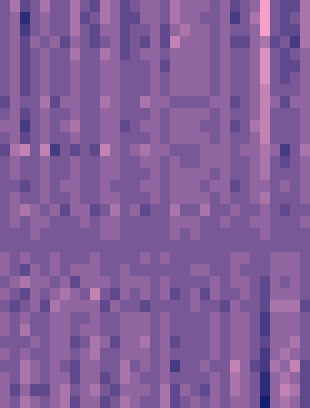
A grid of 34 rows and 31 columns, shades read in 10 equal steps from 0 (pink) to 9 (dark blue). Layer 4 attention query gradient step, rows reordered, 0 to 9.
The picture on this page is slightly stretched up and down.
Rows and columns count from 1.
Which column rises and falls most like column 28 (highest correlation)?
30
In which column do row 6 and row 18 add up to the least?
27
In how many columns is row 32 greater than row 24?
6
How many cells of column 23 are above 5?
1
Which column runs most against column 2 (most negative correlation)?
29
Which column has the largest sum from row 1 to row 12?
3
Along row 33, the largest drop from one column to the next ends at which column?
28
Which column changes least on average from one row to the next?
16
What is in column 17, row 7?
5
